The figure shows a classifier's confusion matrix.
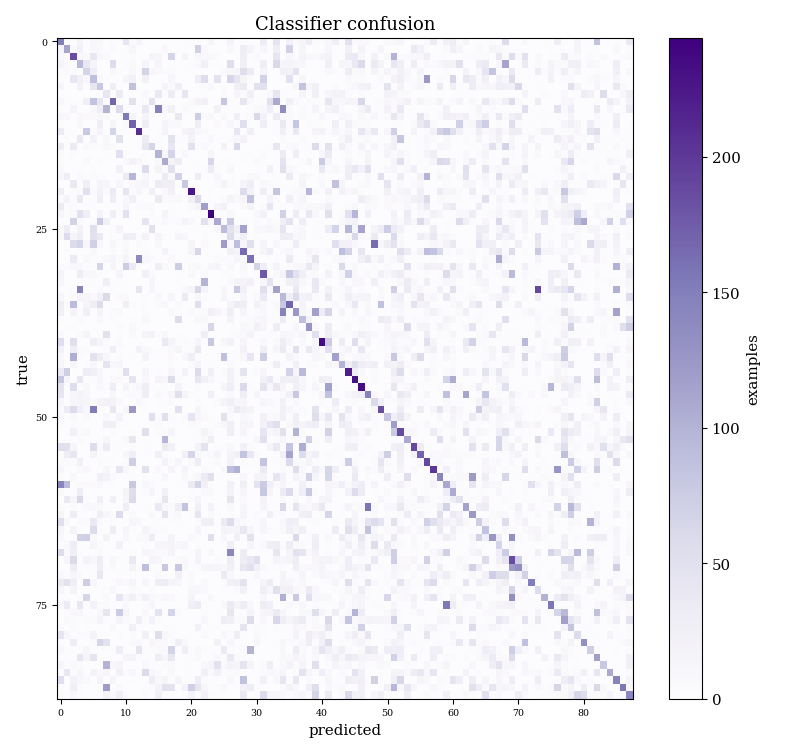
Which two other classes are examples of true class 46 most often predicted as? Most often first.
41, 75
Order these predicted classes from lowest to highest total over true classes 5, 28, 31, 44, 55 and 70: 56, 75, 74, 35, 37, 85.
74, 75, 85, 37, 56, 35
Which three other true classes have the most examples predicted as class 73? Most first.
33, 28, 53
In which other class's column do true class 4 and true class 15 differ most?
66
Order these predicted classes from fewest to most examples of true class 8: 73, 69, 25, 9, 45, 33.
9, 45, 73, 69, 25, 33
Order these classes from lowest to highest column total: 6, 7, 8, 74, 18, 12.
74, 12, 18, 8, 7, 6
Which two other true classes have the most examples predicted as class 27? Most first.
57, 33
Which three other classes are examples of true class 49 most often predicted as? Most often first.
5, 11, 64
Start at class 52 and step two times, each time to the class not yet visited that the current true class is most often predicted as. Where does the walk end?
34
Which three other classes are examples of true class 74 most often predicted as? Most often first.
69, 34, 36
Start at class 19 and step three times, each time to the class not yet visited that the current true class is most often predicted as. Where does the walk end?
51
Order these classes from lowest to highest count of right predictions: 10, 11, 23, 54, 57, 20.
10, 11, 54, 57, 20, 23
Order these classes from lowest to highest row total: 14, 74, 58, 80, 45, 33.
80, 14, 58, 74, 45, 33
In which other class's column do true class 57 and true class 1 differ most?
76
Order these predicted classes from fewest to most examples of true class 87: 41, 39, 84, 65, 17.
17, 84, 41, 65, 39
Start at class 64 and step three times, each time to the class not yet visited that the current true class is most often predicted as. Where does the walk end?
12
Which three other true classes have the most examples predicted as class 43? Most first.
28, 30, 50
